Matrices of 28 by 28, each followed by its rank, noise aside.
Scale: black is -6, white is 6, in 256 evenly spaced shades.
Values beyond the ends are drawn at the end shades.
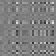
one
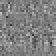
four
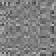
three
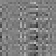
two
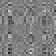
two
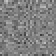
four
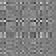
one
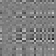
one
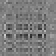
one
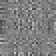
three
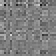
two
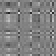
one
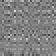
three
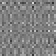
two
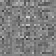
four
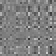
one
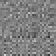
three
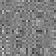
four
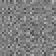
three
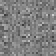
four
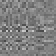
two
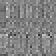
four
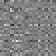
two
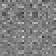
three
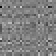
three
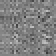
four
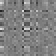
one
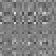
two
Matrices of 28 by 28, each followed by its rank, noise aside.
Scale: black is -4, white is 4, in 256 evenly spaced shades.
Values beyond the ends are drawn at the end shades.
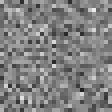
six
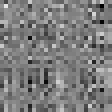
four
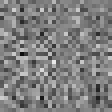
four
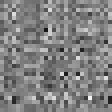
four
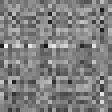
three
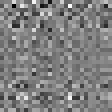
three
